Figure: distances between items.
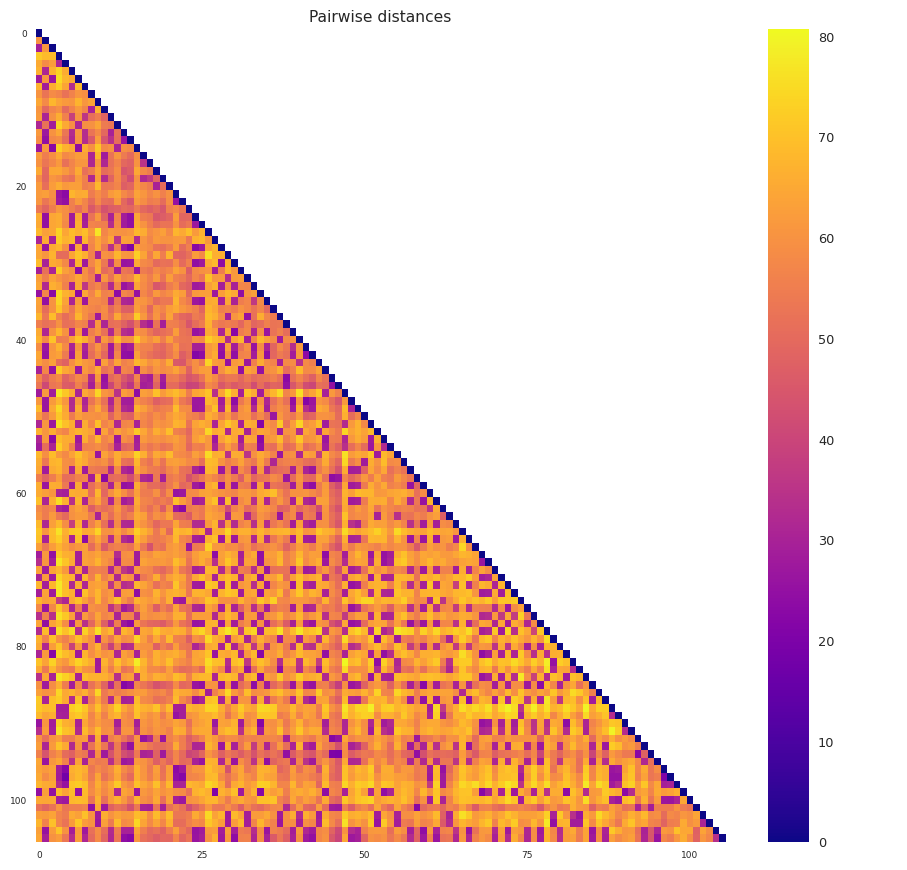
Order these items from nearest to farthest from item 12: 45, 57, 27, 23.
27, 23, 45, 57
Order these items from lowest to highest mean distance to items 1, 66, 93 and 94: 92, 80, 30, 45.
30, 80, 45, 92
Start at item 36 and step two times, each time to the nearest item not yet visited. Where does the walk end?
56
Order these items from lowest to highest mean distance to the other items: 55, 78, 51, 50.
51, 50, 55, 78
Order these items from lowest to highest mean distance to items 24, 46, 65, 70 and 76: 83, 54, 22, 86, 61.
61, 54, 86, 22, 83
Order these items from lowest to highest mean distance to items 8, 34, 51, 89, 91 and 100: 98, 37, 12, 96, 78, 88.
12, 78, 96, 98, 88, 37
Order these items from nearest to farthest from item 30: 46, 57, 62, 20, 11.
57, 11, 46, 20, 62
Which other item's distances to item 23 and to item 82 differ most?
67
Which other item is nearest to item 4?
97
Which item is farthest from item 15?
82
